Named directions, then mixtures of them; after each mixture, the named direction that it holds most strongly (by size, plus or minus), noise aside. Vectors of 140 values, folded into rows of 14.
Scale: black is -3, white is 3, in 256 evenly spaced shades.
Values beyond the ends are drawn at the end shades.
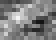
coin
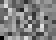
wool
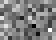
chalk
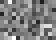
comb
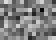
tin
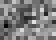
tin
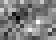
coin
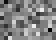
chalk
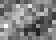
coin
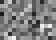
comb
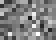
chalk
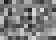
tin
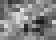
coin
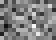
chalk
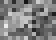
coin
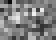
tin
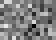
chalk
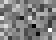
chalk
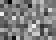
comb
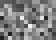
chalk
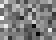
chalk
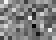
chalk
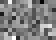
comb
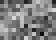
coin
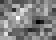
coin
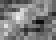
coin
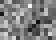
comb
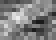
coin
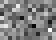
chalk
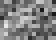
tin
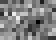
tin
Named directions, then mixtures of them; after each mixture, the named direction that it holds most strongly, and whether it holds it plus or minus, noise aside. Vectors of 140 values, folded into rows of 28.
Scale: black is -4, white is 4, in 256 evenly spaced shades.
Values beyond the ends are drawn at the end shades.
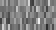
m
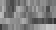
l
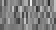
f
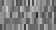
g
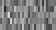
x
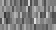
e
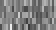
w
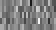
f, minus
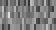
m, minus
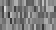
x, minus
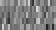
m, plus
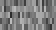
x, plus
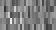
x, plus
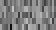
w, minus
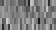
m, minus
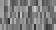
x, plus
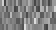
f, plus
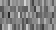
m, plus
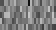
e, minus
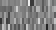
m, plus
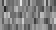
e, minus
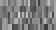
w, plus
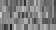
w, minus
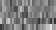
l, plus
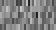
g, plus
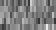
m, minus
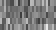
m, minus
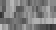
l, minus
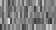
x, minus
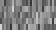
w, minus
